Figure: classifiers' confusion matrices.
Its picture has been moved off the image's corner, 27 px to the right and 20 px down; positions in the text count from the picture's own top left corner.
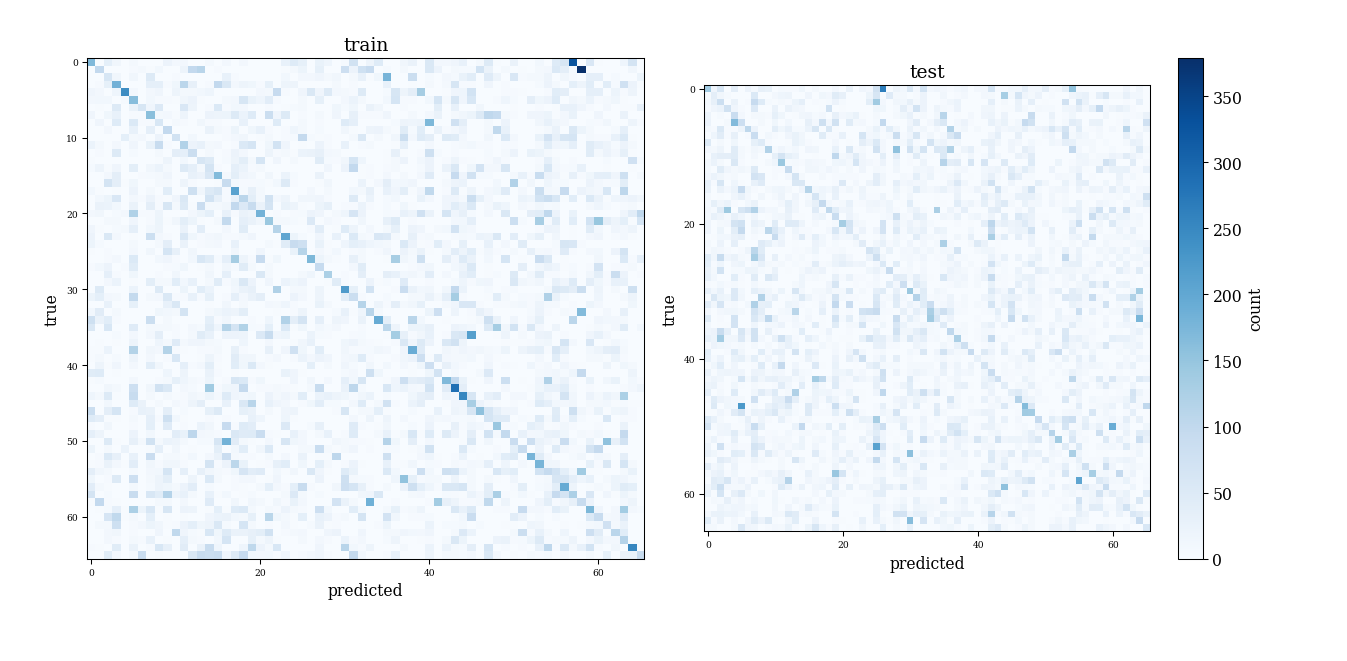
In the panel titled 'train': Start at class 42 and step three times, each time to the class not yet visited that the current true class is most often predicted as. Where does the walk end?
33
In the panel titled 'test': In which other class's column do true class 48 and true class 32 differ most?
47
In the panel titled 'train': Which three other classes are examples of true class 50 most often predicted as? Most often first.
16, 61, 35
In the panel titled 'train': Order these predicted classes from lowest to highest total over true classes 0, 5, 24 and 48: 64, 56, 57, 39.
39, 64, 56, 57
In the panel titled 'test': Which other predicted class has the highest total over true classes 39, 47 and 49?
5
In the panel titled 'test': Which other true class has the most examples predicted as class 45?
34
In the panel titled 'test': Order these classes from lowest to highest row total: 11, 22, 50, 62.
62, 22, 11, 50
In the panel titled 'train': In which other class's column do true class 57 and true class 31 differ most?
43
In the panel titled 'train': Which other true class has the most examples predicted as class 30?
64
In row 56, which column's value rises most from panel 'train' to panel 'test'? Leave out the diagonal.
59
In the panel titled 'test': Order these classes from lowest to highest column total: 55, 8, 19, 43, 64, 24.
24, 43, 8, 64, 55, 19
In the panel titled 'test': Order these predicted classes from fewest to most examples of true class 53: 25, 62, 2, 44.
44, 62, 2, 25
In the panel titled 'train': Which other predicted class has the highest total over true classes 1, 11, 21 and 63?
58
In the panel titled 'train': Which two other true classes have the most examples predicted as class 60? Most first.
21, 51
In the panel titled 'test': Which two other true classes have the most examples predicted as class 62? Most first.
6, 18
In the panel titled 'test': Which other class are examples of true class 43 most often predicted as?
16
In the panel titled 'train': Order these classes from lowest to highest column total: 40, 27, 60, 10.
10, 60, 27, 40
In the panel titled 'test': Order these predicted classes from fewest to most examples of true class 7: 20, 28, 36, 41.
41, 20, 36, 28
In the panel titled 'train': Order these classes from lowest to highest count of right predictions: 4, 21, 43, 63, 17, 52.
63, 21, 52, 17, 4, 43
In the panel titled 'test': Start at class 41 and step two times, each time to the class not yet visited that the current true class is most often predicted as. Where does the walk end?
35
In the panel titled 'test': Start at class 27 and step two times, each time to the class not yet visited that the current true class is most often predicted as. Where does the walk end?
25
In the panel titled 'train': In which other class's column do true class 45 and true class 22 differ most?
19
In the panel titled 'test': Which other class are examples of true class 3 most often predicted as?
58
